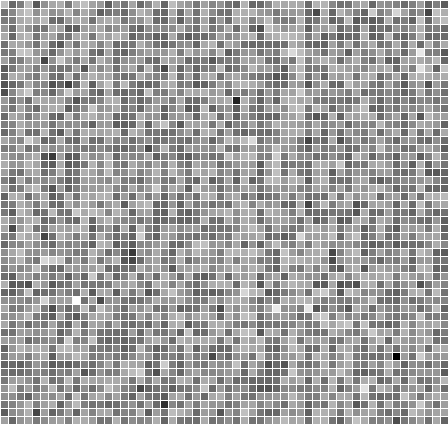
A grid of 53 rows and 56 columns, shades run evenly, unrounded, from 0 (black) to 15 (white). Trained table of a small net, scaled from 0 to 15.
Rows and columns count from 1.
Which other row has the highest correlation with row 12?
7
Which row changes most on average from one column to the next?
39
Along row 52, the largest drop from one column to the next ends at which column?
5
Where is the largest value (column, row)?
10, 38
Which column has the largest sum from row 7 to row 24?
14
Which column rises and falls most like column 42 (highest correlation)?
52
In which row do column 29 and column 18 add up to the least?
49
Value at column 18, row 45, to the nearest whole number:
9
